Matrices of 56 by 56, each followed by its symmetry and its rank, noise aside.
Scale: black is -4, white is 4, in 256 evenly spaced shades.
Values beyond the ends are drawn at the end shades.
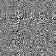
antisymmetric, rank six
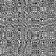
antisymmetric, rank six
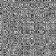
antisymmetric, rank eight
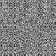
no symmetry, rank six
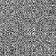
symmetric, rank six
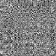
no symmetry, rank eight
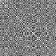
symmetric, rank four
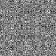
antisymmetric, rank eight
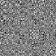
symmetric, rank six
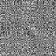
antisymmetric, rank eight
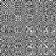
symmetric, rank four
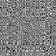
antisymmetric, rank six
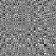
symmetric, rank four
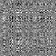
antisymmetric, rank four
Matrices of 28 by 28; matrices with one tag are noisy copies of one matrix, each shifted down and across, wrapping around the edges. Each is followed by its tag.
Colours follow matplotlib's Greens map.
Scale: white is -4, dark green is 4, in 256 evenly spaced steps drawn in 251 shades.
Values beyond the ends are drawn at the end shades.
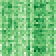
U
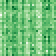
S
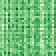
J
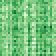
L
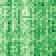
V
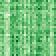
S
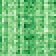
U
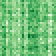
U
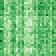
V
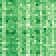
U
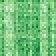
V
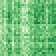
V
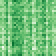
U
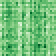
L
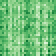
L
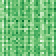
J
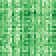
L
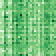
L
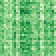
U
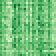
S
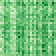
S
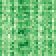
U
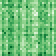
S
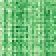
L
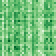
S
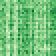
L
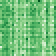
L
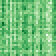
S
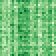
U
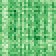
S
